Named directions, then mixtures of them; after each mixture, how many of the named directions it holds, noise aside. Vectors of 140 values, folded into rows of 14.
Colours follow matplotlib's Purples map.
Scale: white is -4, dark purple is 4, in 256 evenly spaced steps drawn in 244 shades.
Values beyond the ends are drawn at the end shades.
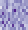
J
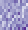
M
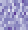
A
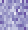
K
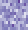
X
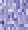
four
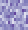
one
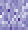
four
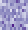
three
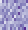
four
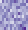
three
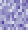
four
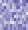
four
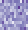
two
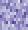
one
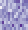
four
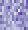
one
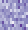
two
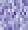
one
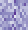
four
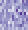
two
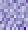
three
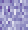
four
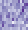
four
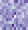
four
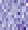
two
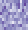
three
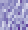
two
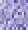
four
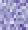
four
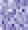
three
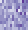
two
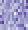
two
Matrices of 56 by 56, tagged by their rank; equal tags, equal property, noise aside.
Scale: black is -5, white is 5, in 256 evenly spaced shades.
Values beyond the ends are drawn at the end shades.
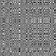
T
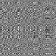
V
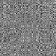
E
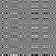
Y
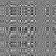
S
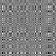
Y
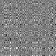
T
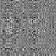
V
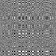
Y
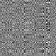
T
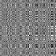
S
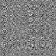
E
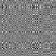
S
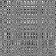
S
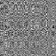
E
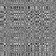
S
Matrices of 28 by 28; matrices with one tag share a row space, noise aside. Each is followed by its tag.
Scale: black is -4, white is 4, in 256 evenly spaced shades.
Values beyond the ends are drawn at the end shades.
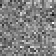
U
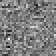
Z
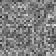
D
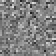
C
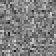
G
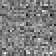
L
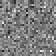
G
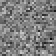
L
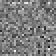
D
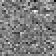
C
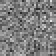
L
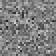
D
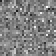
D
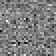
D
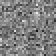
Z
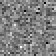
C
